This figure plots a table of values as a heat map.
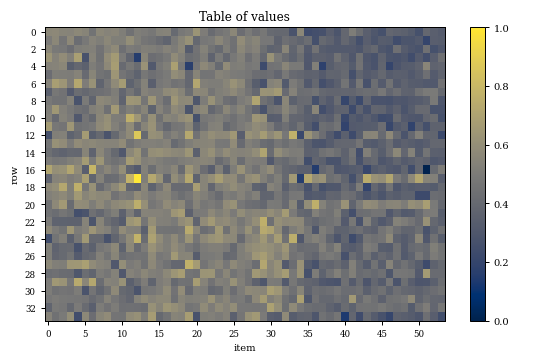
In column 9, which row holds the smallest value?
27
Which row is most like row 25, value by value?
26
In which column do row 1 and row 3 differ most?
12
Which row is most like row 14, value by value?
22
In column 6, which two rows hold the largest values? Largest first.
16, 29
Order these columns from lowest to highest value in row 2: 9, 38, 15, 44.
38, 44, 15, 9
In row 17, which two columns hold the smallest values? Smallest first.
34, 41
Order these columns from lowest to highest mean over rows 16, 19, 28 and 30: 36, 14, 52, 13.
36, 52, 14, 13
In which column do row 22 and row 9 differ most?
29
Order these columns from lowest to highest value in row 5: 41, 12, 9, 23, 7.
41, 12, 7, 23, 9
